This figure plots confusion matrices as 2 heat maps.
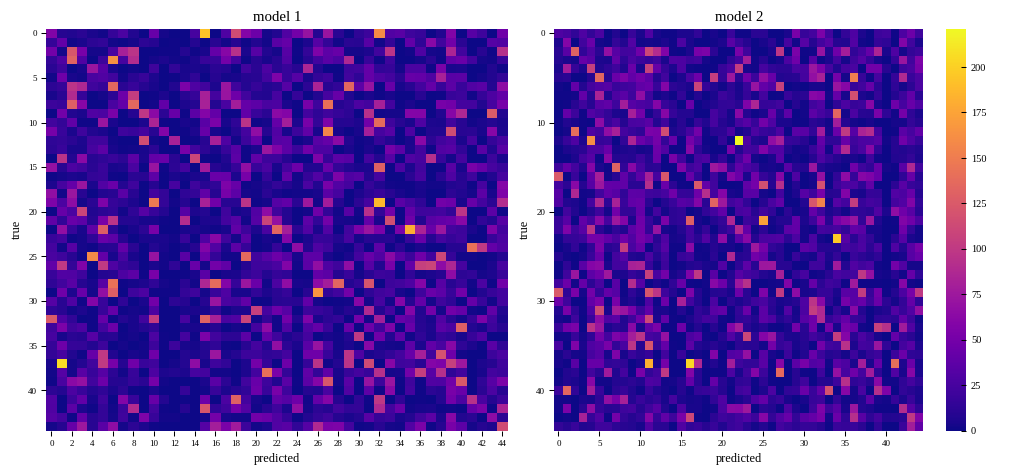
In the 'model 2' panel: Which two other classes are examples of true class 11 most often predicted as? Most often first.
2, 13
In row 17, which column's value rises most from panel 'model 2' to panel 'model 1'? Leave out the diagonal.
3
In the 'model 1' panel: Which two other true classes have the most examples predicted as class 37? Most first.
26, 14
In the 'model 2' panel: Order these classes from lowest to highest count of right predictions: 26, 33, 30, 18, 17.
30, 33, 26, 18, 17
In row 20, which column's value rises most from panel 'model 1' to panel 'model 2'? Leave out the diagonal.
41
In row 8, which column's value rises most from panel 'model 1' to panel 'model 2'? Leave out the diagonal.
24
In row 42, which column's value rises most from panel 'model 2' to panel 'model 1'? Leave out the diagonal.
15
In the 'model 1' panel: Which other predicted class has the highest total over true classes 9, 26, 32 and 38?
36
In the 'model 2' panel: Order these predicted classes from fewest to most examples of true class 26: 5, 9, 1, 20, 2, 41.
2, 1, 20, 41, 5, 9
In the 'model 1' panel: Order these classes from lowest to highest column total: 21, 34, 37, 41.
34, 41, 37, 21
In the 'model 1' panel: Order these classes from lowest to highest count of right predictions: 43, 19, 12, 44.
43, 12, 19, 44
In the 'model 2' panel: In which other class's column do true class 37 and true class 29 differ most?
16
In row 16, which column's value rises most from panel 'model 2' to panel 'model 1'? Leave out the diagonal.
28
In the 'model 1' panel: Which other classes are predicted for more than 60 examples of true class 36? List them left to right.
5, 16, 29, 38
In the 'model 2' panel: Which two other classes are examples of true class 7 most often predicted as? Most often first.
36, 5
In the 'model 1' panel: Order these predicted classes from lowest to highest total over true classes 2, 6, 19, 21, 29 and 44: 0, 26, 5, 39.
0, 5, 39, 26
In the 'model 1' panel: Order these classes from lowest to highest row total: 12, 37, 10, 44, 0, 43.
43, 12, 10, 44, 0, 37
